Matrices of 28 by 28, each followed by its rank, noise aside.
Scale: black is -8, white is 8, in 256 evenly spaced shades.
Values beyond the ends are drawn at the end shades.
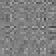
three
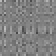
two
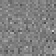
four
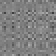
two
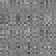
three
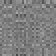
three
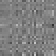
two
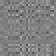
two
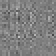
four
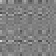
two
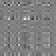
two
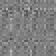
three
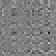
three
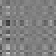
one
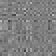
three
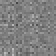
four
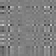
one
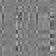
two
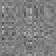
three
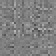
four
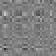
two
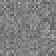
four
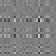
one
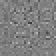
four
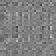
four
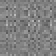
two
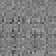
four
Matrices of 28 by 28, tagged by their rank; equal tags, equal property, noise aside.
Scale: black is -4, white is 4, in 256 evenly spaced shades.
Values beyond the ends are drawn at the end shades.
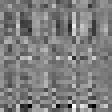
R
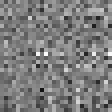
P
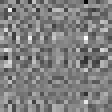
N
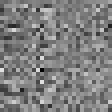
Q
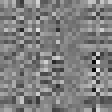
R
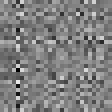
N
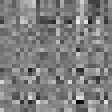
N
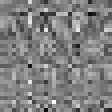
N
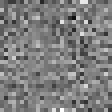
Q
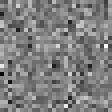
Q
